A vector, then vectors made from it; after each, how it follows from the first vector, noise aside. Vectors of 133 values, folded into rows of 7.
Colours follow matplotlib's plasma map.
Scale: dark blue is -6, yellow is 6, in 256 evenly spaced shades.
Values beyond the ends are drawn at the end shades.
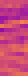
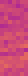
reversed, negated, shrunk.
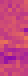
wrapped around, partly zeroed.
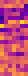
scaled up.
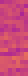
reversed, negated, shrunk.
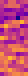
scaled up.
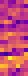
reversed, negated, scaled up.
